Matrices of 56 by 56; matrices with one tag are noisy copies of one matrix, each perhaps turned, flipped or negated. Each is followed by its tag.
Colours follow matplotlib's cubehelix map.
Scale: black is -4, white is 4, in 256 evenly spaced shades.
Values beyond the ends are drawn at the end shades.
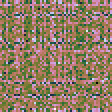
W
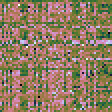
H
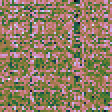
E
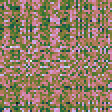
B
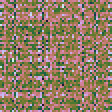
W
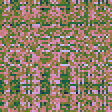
B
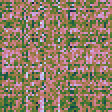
H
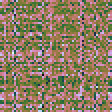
W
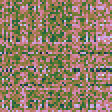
H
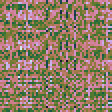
B
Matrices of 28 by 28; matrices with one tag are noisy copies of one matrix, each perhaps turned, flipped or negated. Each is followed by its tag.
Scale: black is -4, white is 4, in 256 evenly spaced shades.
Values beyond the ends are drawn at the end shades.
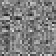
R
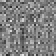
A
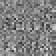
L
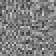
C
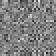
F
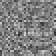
A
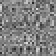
R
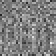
A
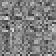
R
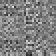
L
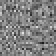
C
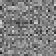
A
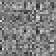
R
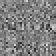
L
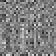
A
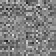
L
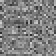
A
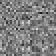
C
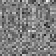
A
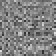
A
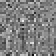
A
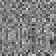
A
